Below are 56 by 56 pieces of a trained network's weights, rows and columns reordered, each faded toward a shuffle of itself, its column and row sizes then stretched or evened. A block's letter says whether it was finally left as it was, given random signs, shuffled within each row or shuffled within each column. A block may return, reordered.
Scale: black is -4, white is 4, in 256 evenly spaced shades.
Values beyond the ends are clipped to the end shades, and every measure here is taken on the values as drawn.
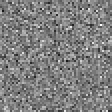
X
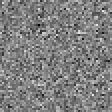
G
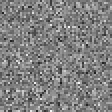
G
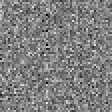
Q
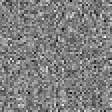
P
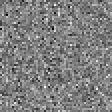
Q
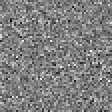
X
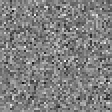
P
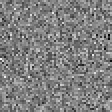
X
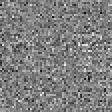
P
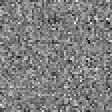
G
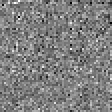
G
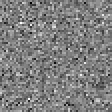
G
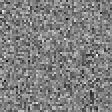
Q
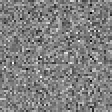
G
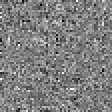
P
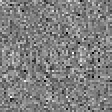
P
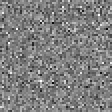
G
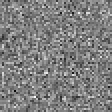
G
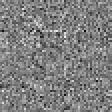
P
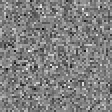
X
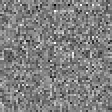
P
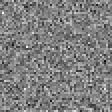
X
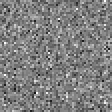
Q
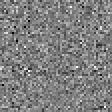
P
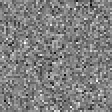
Q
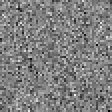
Q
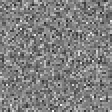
X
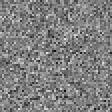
X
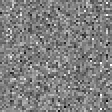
Q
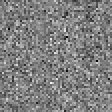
Q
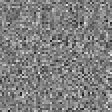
P
